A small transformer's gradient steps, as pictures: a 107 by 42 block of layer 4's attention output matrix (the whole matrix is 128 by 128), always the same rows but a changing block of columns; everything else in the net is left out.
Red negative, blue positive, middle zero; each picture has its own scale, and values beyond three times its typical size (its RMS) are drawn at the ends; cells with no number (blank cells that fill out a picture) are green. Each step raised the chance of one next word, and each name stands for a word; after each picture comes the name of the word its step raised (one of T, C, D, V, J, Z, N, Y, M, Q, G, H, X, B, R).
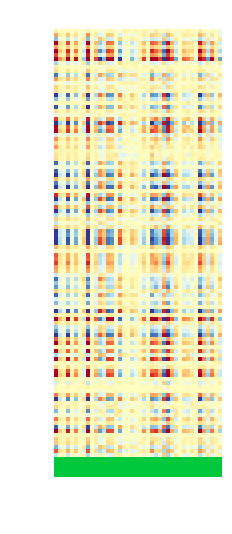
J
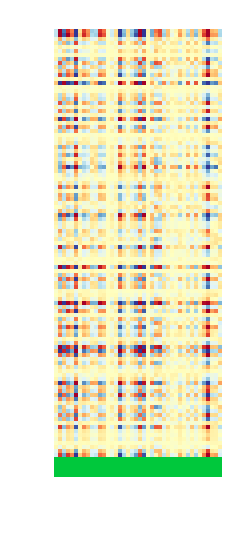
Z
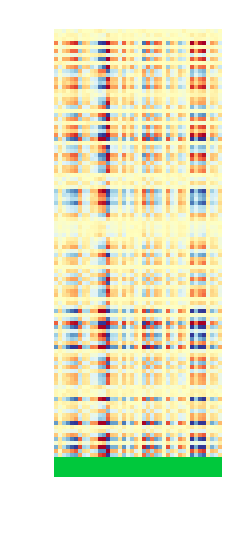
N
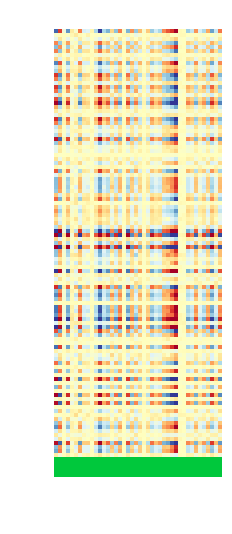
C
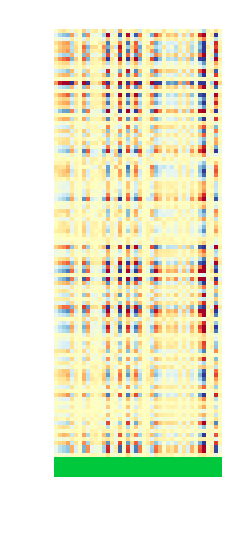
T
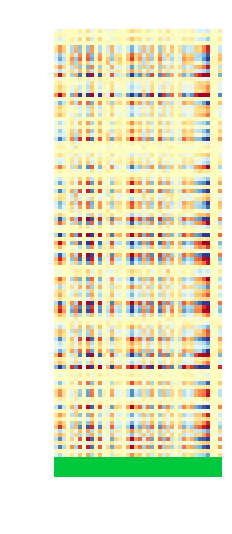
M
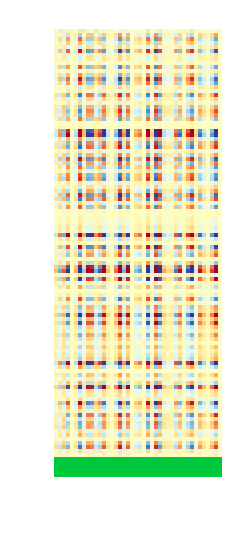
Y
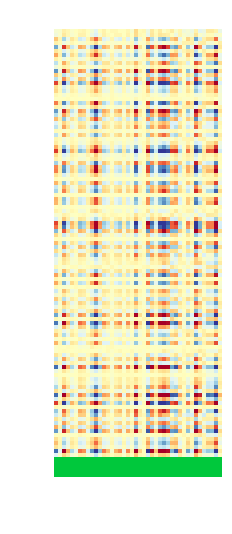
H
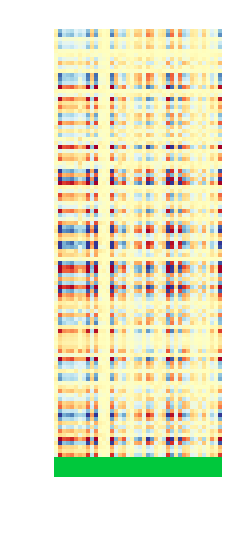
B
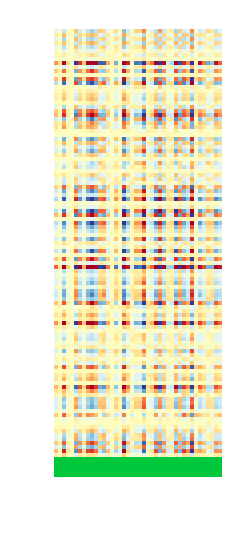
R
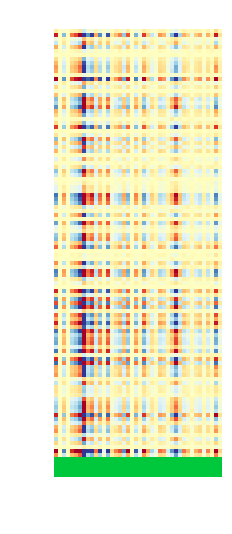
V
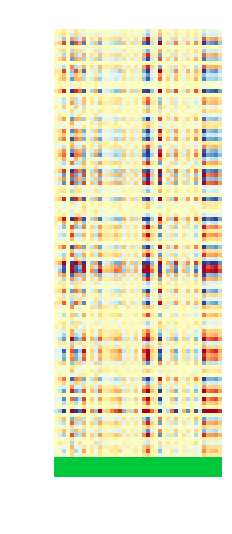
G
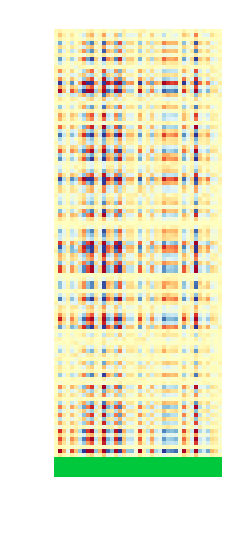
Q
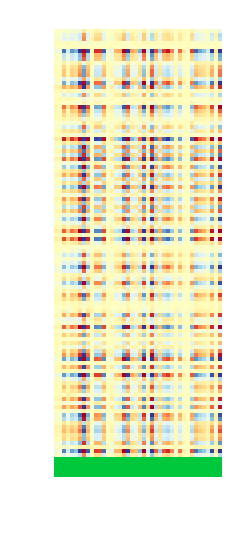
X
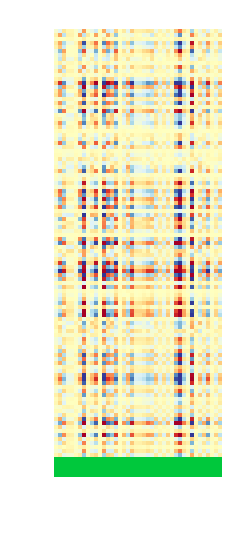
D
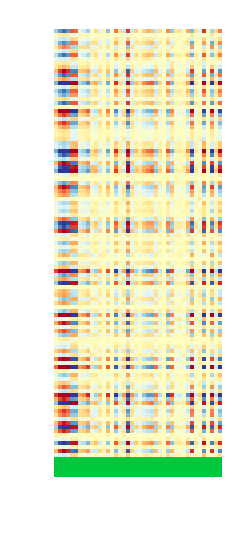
H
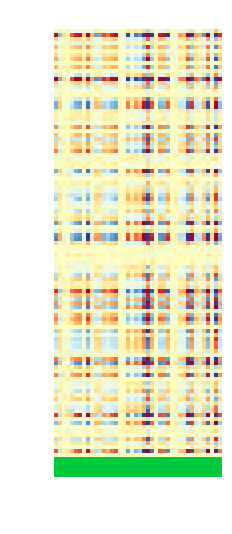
V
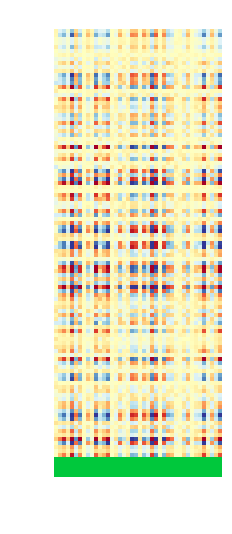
B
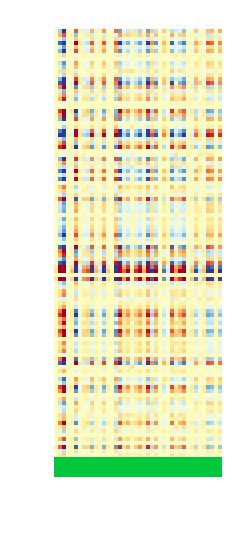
Y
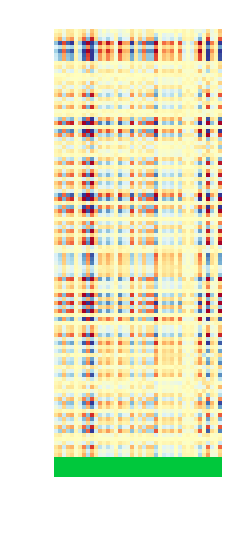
J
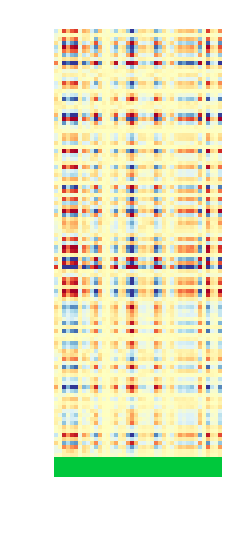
R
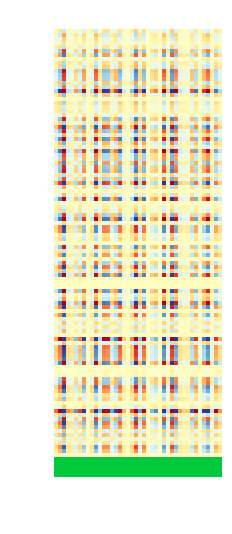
G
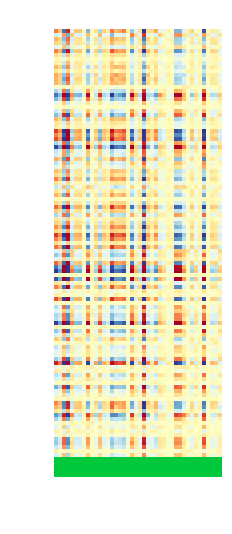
Y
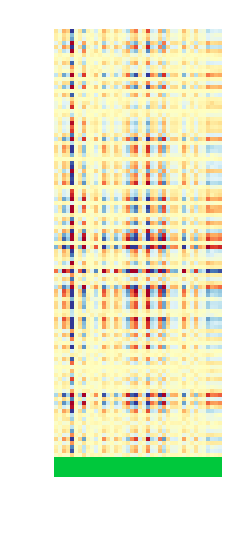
C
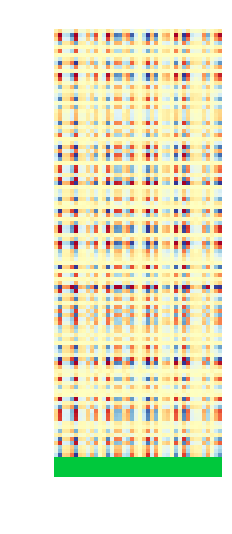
B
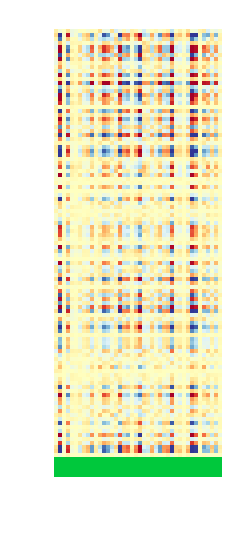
T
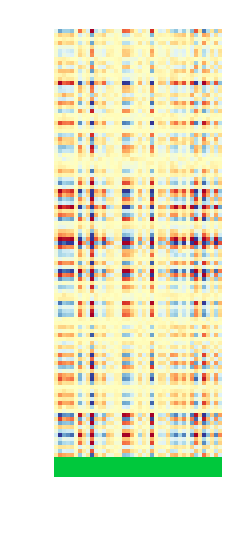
D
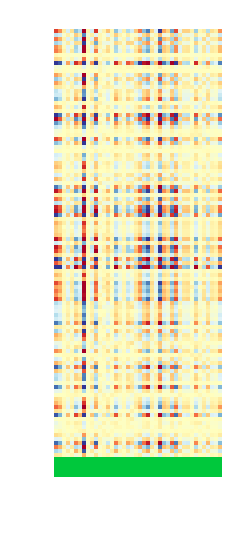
R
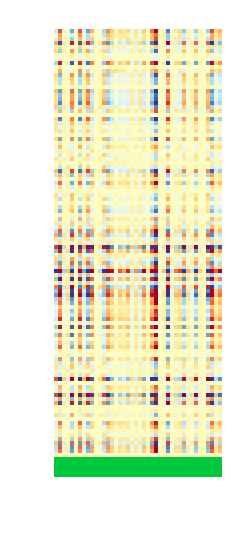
C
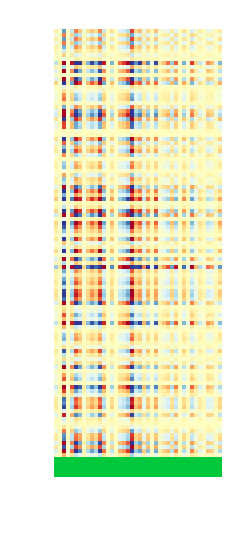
R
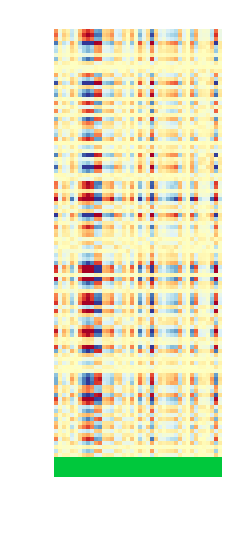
Z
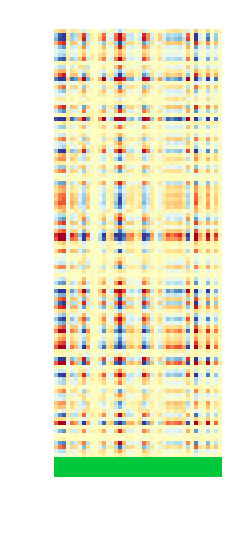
V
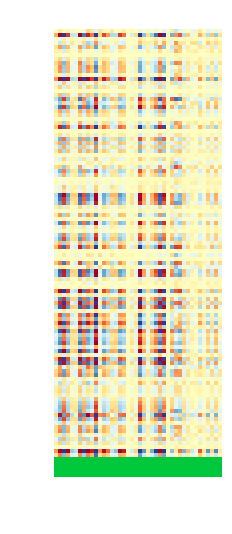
V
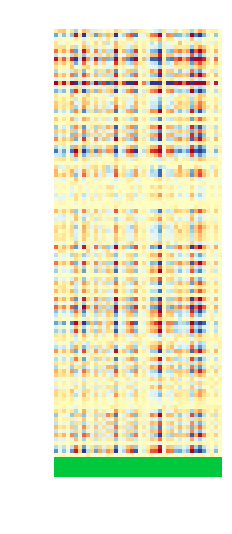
T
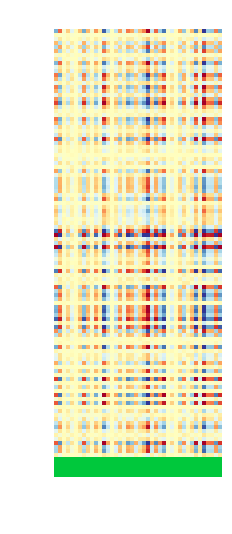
C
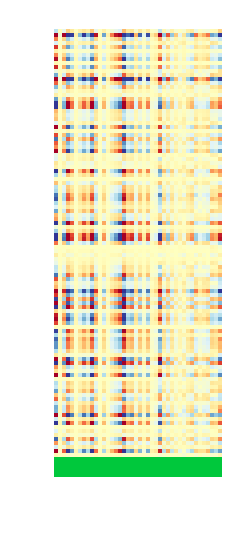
V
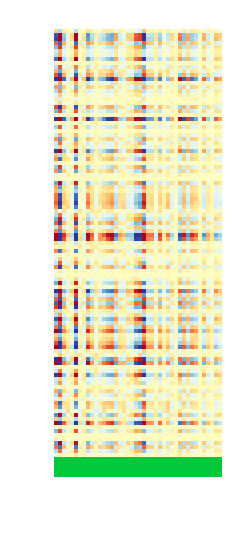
V
